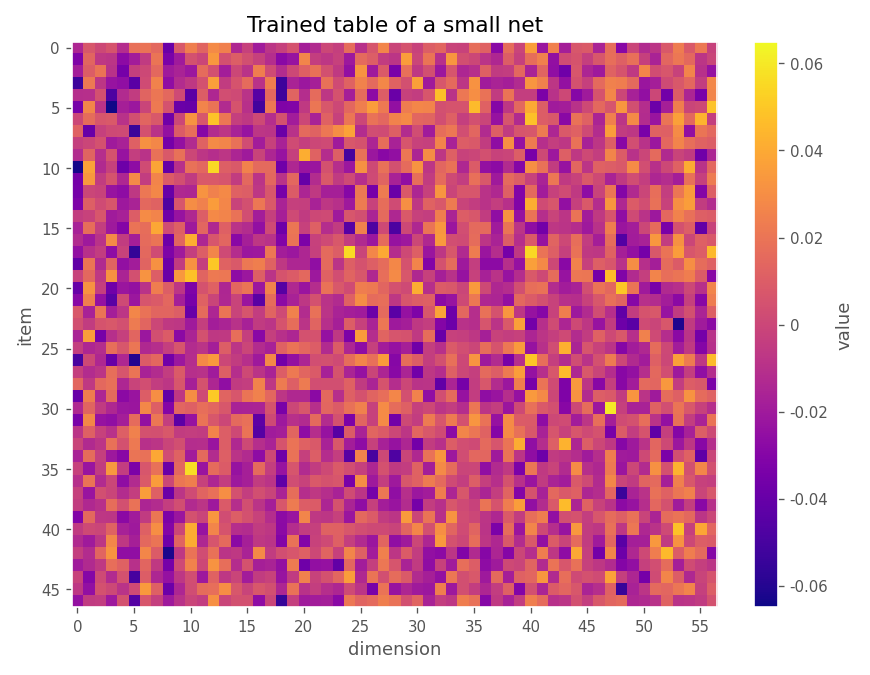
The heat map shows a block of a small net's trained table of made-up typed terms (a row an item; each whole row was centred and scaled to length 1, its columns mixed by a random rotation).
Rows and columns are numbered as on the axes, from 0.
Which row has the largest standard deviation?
5
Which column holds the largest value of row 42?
52
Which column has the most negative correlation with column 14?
9
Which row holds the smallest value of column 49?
23
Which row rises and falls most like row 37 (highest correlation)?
45
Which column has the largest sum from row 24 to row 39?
7
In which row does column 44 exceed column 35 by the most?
42
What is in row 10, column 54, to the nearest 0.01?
0.04
